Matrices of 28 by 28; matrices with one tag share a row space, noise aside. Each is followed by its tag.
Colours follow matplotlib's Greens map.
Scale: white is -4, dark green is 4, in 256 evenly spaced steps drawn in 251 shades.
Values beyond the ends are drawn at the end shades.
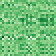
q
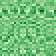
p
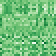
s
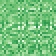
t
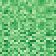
p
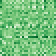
s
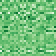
p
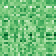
p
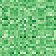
p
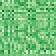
q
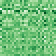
s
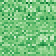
q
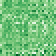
s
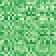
q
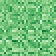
t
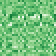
t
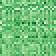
s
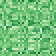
t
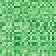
s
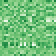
p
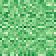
p
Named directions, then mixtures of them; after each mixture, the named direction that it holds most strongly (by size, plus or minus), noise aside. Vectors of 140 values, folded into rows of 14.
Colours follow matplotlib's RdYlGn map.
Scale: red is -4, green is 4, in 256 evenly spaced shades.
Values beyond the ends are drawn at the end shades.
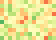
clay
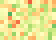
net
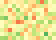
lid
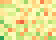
clay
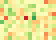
clay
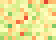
clay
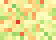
lid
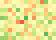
lid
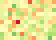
net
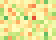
lid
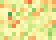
net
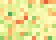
clay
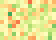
net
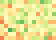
clay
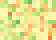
net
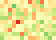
lid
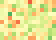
net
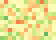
lid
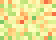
clay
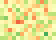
lid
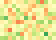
lid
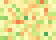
lid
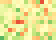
lid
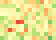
lid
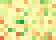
clay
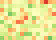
clay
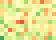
clay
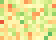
clay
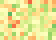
net
